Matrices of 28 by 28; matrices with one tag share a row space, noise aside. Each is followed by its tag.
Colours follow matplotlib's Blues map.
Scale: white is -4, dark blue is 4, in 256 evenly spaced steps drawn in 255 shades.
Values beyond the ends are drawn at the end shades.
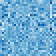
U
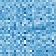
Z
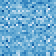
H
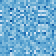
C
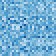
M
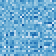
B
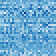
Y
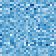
C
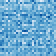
H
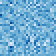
C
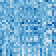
B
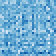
H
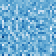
U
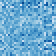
B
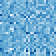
C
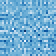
Y
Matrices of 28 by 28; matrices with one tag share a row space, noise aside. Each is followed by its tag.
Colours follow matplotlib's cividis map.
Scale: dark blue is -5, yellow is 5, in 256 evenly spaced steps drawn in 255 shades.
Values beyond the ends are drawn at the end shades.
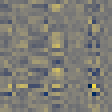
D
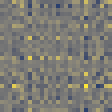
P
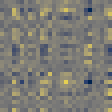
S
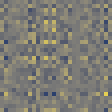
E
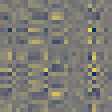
D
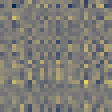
P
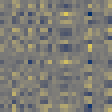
S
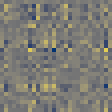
E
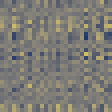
P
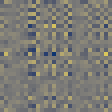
E
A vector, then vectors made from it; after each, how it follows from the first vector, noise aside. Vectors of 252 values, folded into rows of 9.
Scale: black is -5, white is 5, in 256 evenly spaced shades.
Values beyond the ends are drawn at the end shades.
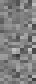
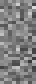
wrapped around, negated.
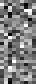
wrapped around, negated, scaled up.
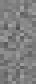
wrapped around, shrunk.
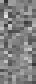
wrapped around, negated.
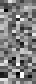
wrapped around, negated, scaled up.
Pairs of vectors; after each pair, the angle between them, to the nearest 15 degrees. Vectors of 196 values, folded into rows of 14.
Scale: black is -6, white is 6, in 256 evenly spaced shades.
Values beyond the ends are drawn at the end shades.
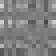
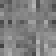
135 degrees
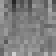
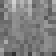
150 degrees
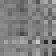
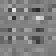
90 degrees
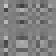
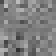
45 degrees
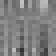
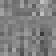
45 degrees
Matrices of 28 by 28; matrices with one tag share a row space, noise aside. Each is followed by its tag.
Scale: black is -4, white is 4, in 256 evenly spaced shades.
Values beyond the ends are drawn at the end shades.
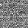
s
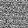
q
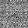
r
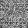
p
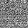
r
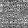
s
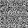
p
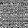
s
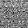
q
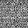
r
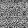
p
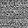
r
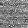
s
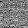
s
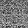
q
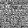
q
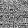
s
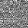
s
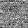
s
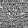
s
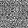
r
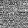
s
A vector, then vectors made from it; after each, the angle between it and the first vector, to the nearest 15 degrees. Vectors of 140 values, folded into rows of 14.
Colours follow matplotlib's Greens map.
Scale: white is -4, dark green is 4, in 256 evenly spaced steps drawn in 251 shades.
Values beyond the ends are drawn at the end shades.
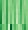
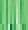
30 degrees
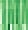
165 degrees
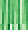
135 degrees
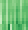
150 degrees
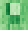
105 degrees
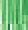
165 degrees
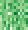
120 degrees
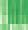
135 degrees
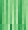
45 degrees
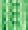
120 degrees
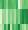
120 degrees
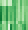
45 degrees
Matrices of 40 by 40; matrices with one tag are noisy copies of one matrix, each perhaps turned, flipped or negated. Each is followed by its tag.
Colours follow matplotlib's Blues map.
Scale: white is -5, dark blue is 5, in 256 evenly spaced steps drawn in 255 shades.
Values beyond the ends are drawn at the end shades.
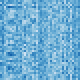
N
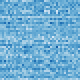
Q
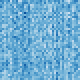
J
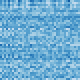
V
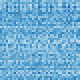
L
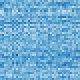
J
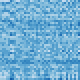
V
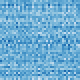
L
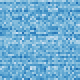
Q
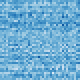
J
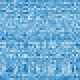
N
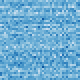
J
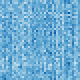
J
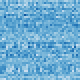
N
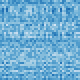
N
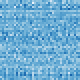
L
